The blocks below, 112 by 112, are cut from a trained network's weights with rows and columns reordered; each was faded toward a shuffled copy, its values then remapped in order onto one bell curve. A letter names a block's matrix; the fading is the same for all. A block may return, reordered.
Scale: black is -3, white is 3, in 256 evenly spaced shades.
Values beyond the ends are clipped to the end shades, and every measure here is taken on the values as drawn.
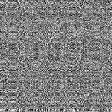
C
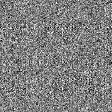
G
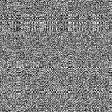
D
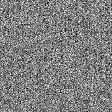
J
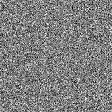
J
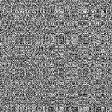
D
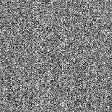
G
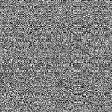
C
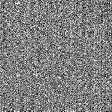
G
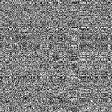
C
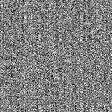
J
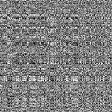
D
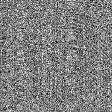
J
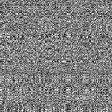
D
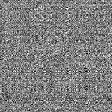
C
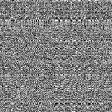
C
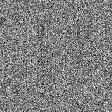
J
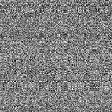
C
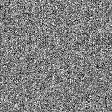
J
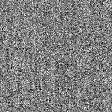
J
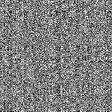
G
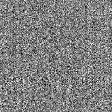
G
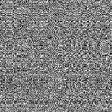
C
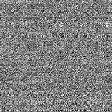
C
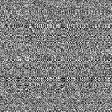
D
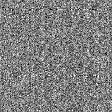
G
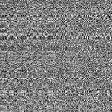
C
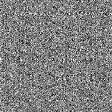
G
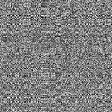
D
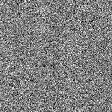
J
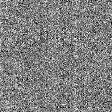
G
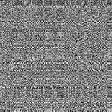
D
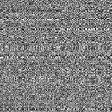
D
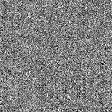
J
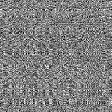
D
